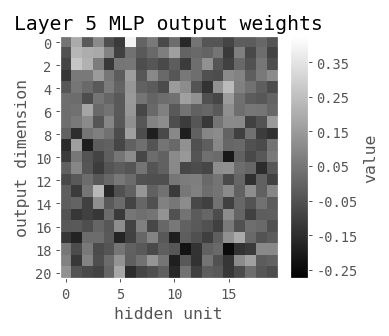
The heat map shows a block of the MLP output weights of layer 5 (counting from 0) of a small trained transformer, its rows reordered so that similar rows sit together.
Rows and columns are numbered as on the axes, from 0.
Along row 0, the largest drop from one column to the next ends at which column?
7
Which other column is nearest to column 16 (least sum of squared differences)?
8
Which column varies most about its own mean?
15
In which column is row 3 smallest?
0
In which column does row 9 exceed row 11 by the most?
11
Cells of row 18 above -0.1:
15
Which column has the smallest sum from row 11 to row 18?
1
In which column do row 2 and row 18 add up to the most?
2
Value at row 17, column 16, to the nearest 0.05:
0.2
